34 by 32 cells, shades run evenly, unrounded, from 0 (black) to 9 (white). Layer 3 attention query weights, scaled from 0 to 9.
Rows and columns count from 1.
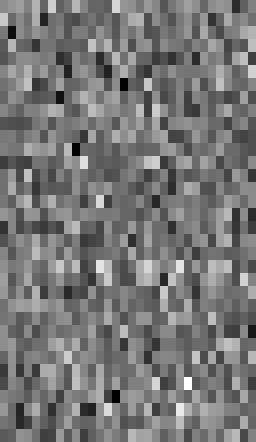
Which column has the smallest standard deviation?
26
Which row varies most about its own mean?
32
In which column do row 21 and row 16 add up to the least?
11
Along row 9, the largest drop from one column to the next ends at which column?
19
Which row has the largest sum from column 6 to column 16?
9
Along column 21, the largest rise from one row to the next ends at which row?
23
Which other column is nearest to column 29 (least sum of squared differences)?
8
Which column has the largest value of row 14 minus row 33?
4
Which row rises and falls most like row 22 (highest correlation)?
21
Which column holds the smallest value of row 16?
20
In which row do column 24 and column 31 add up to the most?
30
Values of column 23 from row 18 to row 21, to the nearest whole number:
4 4 3 8
